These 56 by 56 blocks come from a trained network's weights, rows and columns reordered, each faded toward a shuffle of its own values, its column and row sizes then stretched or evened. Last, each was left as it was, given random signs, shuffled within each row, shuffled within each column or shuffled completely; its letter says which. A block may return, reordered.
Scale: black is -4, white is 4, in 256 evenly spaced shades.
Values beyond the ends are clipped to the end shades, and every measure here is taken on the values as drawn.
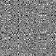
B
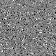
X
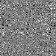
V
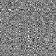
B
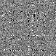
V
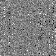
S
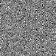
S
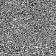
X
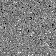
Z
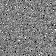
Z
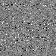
X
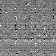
B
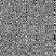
B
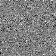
X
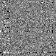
V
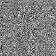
V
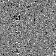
S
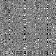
B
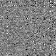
V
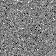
Z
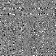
B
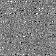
X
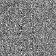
S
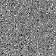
S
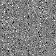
S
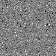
S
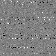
X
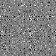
V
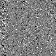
S
